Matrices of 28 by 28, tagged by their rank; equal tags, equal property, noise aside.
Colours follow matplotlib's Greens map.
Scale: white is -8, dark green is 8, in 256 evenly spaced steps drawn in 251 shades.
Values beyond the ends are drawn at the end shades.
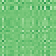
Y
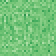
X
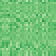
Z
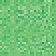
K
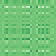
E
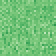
X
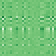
E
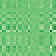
E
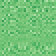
Z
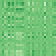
Y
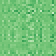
Z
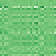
Y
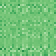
Z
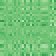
Y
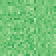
X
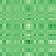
E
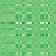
E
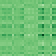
E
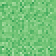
X
